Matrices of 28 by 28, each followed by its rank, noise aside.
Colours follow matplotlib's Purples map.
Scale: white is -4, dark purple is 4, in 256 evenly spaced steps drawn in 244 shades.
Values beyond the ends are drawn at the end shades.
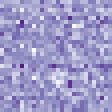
five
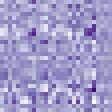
three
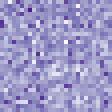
seven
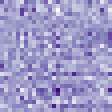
four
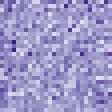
seven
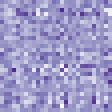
four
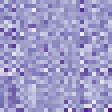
three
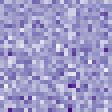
seven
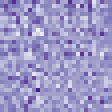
five
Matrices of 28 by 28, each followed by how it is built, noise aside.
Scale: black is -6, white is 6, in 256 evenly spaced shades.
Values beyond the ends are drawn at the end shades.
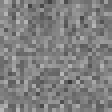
blocks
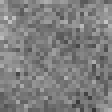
smooth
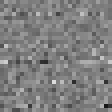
uneven rows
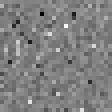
sparse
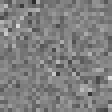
block diagonal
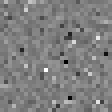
sparse
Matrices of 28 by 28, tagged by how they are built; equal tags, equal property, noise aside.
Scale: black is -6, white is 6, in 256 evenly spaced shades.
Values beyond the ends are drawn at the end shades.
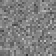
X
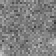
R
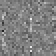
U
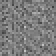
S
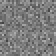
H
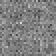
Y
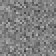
S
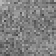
R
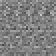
H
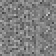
S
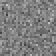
X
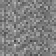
S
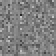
U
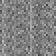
S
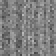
Y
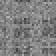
Y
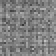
Y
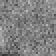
R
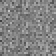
S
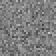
X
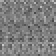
H
